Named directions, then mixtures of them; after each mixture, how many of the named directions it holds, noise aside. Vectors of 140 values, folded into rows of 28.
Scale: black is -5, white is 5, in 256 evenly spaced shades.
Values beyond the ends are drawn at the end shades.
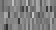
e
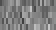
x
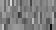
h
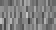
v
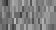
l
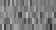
two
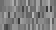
one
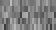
four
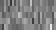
one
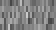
one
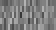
two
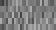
four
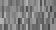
four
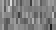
one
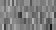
two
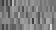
three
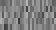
two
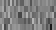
two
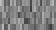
three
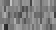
three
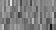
one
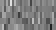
one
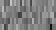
two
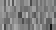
two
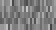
four
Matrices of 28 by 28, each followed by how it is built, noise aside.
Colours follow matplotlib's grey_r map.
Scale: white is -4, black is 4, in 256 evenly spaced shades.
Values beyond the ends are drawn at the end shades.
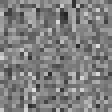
low rank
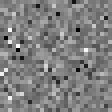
sparse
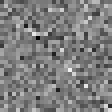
diagonal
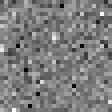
sparse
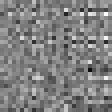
low rank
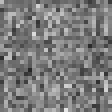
blocks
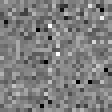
sparse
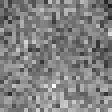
smooth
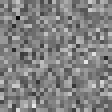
blocks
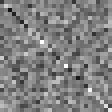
diagonal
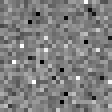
sparse
